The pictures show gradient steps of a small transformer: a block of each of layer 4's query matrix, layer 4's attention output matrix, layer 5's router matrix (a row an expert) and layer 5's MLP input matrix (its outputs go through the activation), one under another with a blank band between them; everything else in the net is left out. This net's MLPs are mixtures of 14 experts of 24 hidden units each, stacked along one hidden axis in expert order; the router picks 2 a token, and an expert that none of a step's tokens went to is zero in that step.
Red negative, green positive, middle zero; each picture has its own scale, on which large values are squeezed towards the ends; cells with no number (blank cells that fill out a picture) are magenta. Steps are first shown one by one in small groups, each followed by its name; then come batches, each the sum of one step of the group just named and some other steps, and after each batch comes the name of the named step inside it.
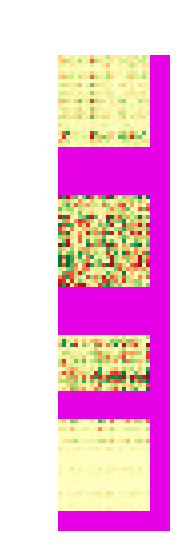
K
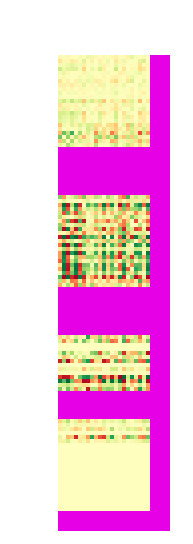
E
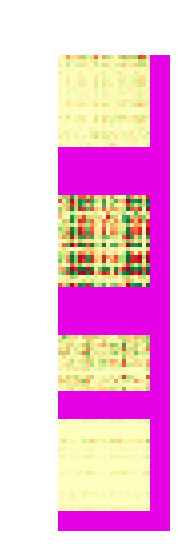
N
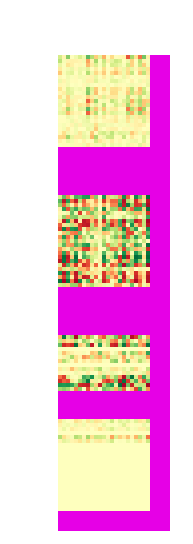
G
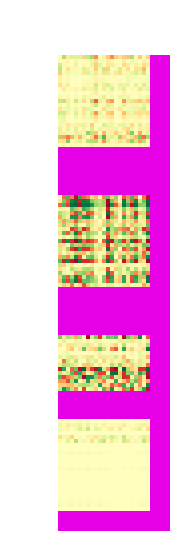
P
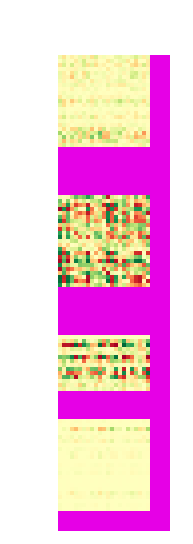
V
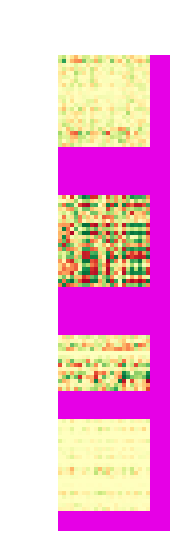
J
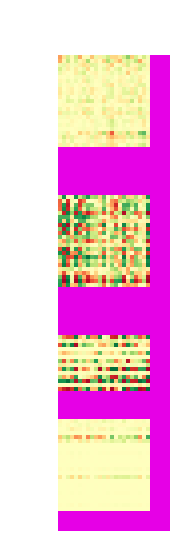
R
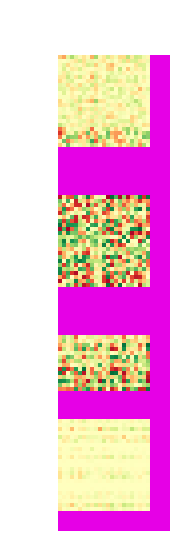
K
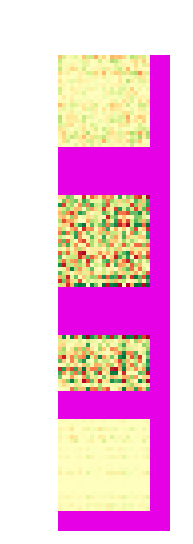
P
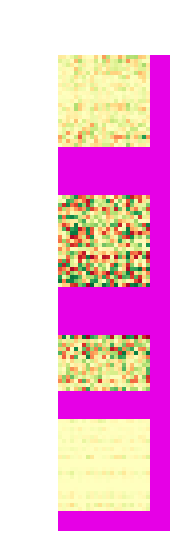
N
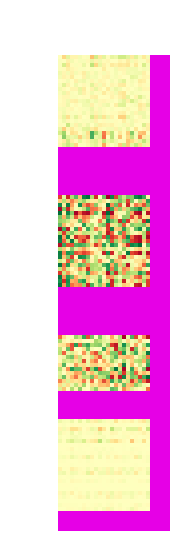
V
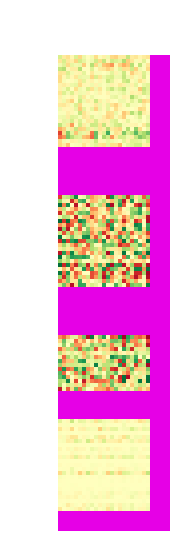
K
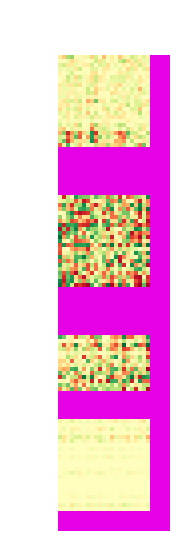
G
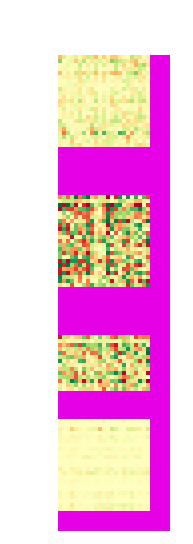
V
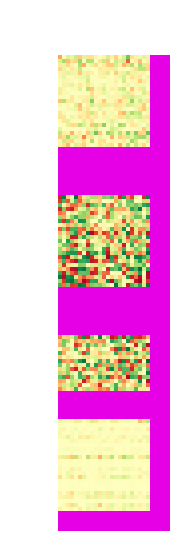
R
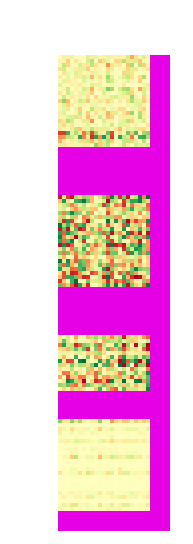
K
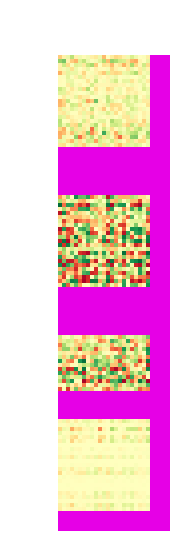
J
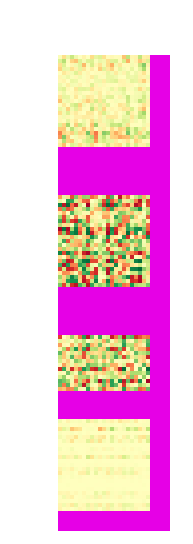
J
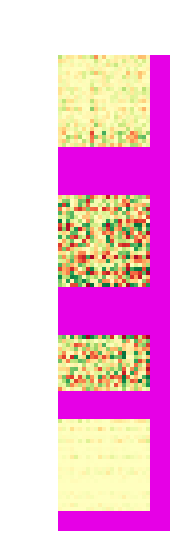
N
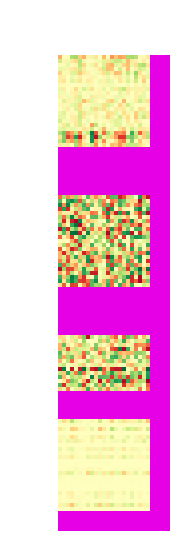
P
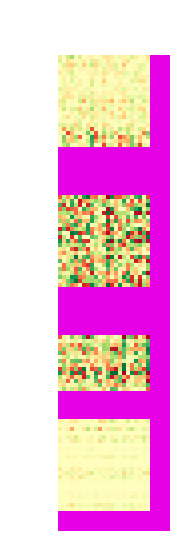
P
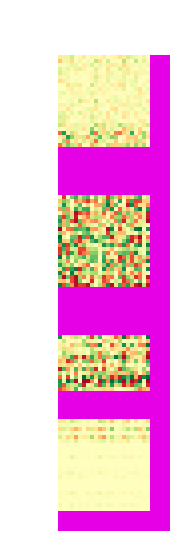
E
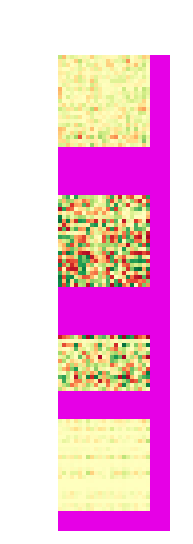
V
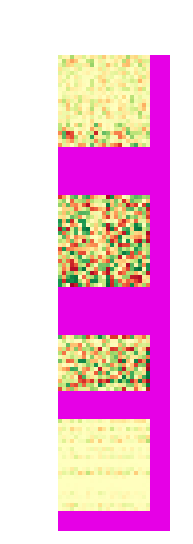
J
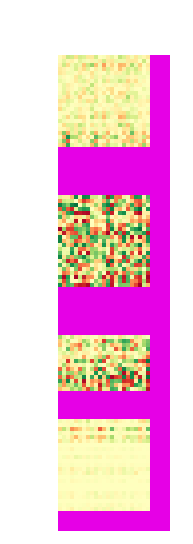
E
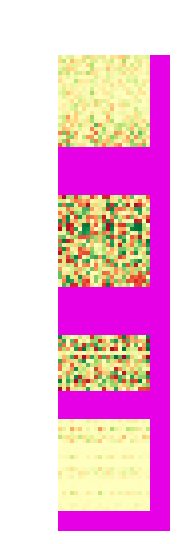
J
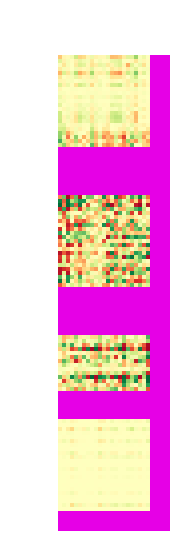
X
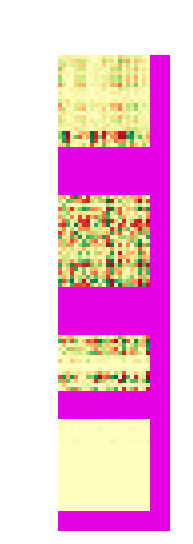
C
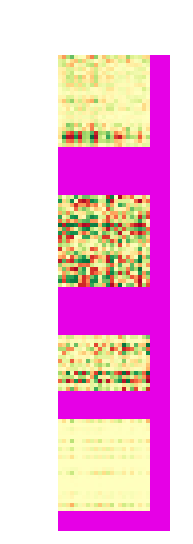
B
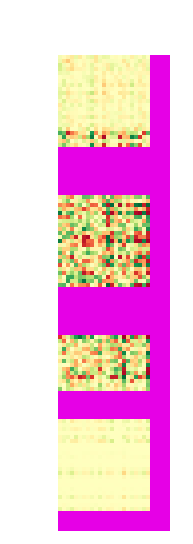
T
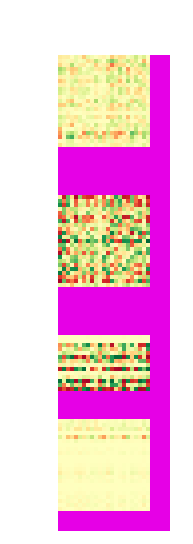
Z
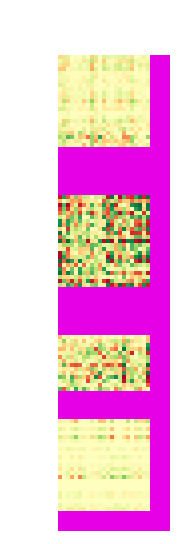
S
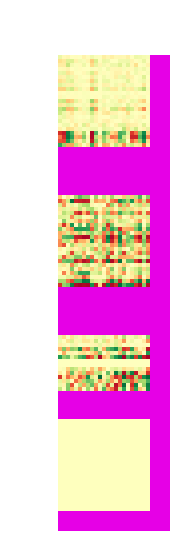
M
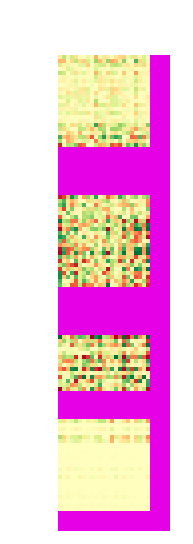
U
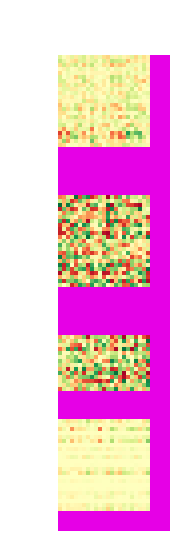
C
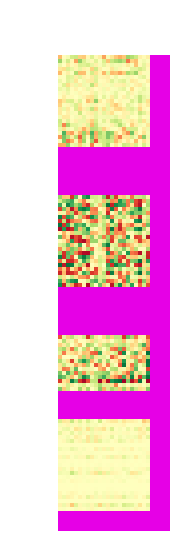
B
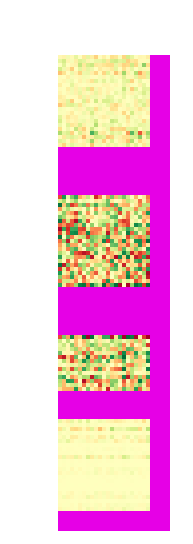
Z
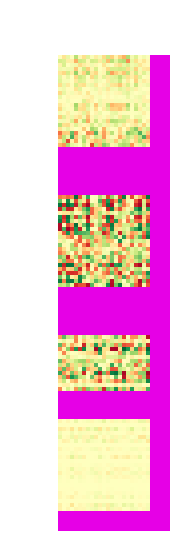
C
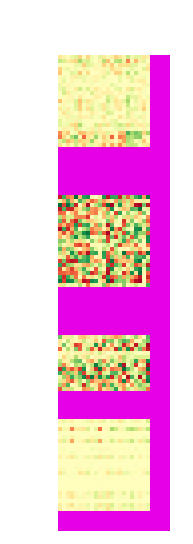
X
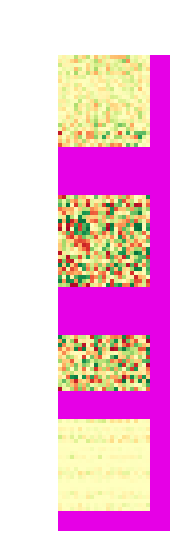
U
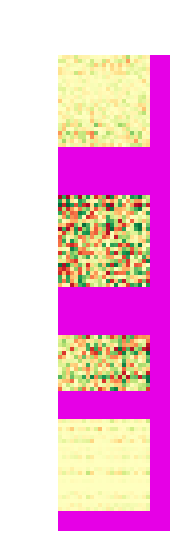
X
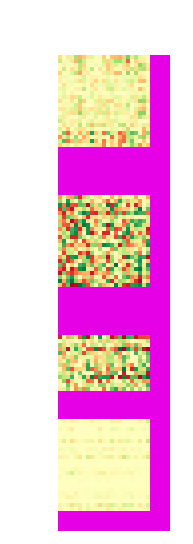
X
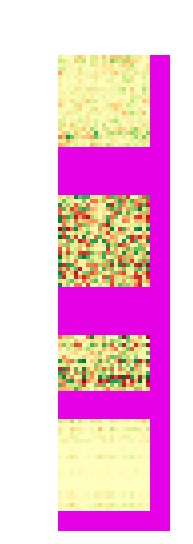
Z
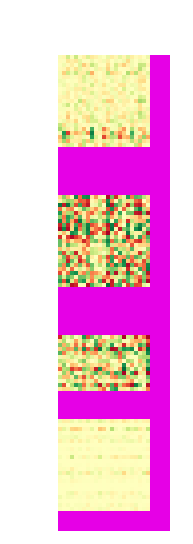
T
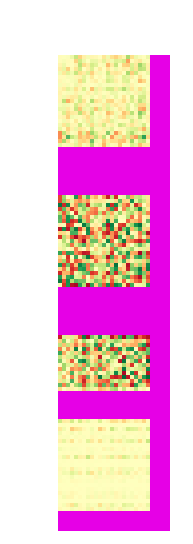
M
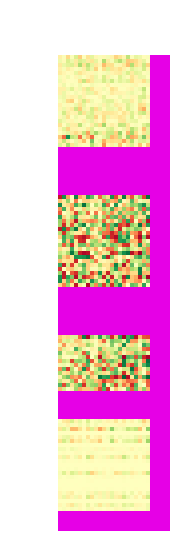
M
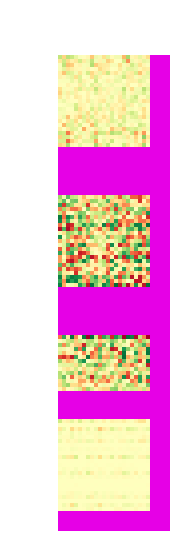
B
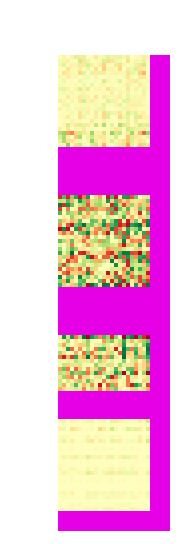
T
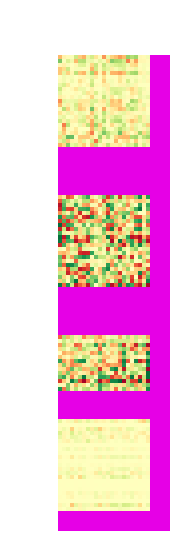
S
